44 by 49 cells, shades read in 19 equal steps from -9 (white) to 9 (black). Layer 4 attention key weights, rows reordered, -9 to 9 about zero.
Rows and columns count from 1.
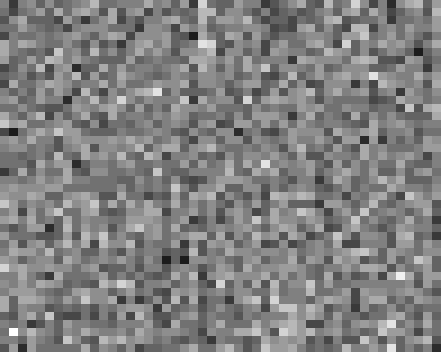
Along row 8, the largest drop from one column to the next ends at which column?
34
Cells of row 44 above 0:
25
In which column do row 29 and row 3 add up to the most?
6
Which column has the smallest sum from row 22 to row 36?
8
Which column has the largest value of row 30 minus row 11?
49
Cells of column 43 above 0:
20
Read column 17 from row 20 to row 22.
-4 1 2
